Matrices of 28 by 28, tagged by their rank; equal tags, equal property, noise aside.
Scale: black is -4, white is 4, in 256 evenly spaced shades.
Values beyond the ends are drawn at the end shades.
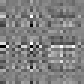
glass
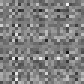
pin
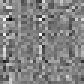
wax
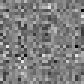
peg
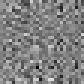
peg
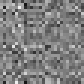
wax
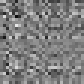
wax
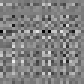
glass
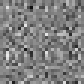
peg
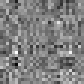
wax
